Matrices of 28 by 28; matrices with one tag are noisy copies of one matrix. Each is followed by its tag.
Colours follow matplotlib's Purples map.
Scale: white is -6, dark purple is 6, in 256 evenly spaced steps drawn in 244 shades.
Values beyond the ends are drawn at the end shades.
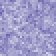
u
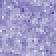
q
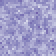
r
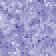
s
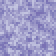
u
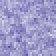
s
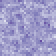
r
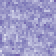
q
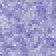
s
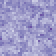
q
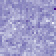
q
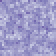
r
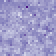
q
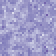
u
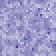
r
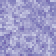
u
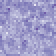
q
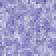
r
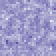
r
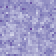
q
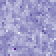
u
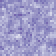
r
